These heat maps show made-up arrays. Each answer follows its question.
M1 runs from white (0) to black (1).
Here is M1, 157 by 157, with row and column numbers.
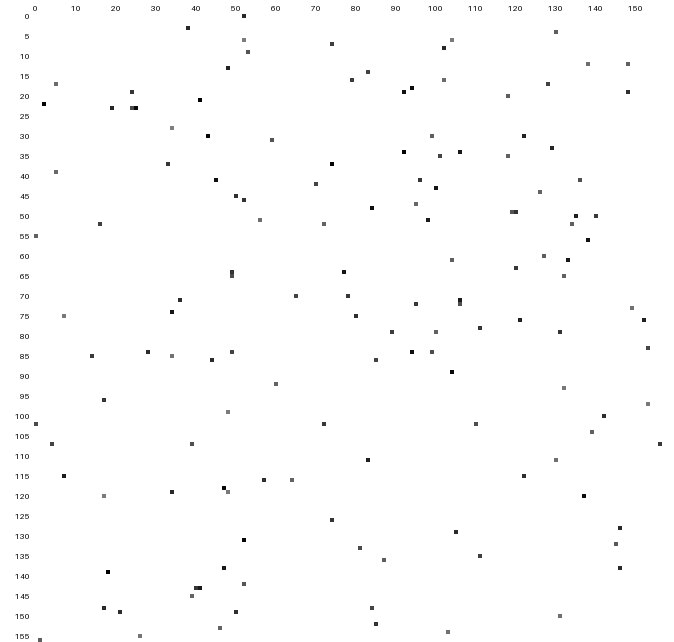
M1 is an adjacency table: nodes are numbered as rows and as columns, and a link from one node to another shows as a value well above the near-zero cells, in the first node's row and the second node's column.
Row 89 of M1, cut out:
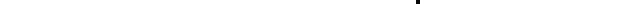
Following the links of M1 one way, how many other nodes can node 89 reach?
4
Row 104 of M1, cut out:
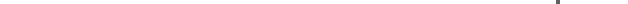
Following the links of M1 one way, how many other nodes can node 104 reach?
3
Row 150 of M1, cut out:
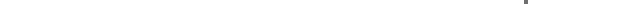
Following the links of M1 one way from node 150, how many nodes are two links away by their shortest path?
1
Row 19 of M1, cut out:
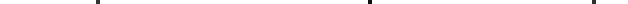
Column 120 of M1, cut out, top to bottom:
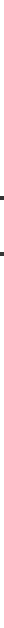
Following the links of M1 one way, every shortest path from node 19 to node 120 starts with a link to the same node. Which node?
node 148
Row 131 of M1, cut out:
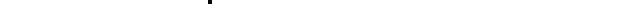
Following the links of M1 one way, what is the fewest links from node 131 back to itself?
4
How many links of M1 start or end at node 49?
5
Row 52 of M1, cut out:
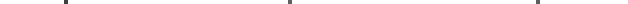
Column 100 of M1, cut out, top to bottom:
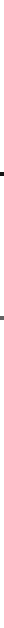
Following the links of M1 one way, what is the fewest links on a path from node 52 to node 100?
3
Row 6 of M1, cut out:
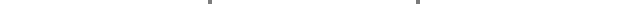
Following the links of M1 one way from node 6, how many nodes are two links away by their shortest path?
4
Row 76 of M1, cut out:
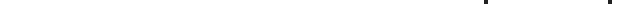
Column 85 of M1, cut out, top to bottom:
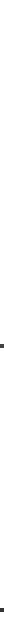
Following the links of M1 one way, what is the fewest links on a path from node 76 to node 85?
2
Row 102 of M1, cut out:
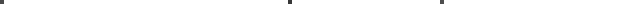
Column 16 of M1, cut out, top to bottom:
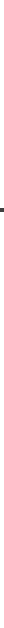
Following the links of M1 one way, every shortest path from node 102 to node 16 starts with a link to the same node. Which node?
node 0
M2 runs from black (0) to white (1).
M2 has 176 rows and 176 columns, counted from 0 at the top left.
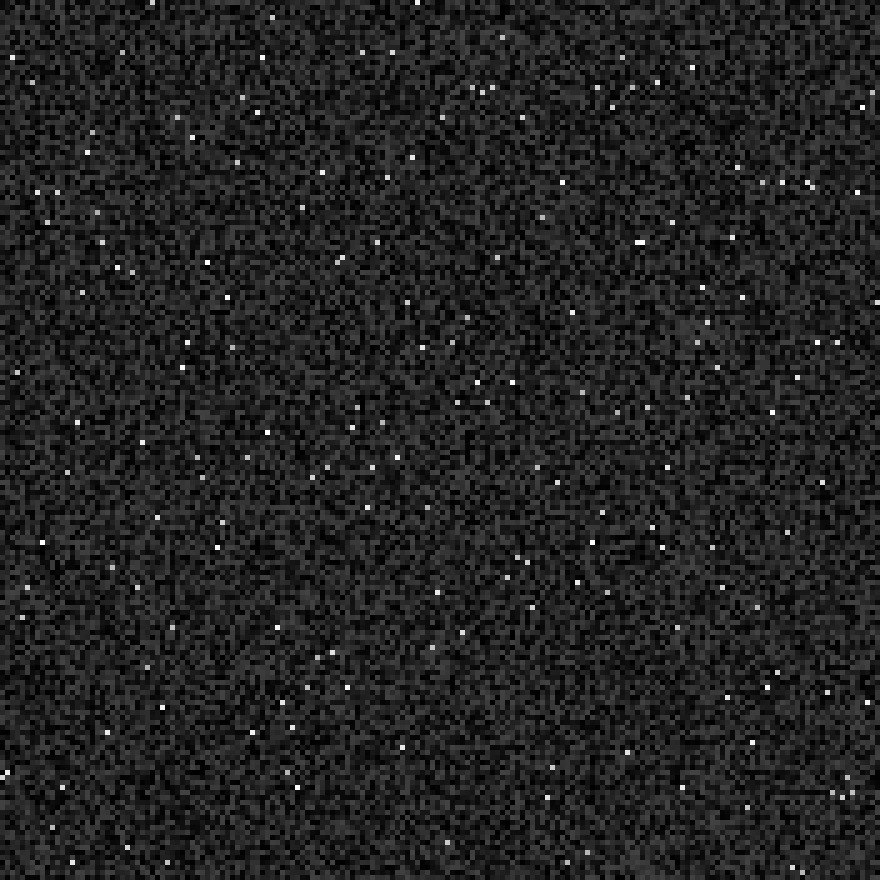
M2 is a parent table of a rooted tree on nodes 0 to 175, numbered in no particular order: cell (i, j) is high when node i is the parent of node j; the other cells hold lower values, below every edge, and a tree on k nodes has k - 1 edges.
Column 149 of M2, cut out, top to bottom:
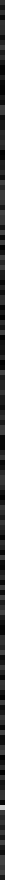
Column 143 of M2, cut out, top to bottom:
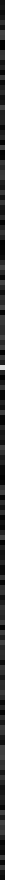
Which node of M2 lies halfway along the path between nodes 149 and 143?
36
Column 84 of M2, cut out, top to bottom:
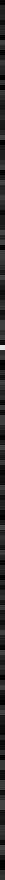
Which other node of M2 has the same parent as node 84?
46
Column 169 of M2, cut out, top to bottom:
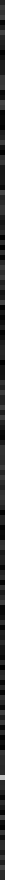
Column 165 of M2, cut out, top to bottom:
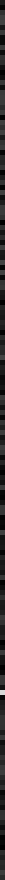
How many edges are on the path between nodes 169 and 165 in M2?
8
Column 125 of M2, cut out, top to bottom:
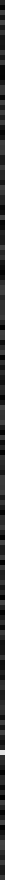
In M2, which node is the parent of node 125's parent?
148
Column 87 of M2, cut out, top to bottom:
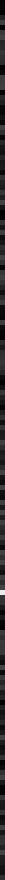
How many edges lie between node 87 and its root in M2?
9
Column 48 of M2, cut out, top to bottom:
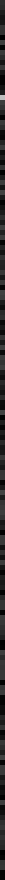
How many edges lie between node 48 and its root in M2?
2
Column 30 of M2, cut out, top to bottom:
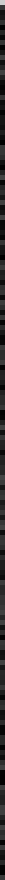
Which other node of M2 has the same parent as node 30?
83
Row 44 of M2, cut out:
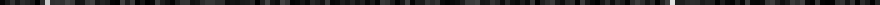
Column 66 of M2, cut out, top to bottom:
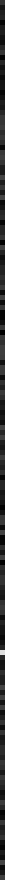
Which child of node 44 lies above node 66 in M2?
134
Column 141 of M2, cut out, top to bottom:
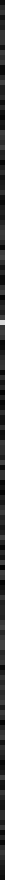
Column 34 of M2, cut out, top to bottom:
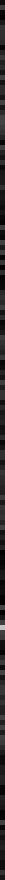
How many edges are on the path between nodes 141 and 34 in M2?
2
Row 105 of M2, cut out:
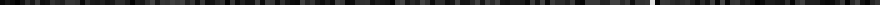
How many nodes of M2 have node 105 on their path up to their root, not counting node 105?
2
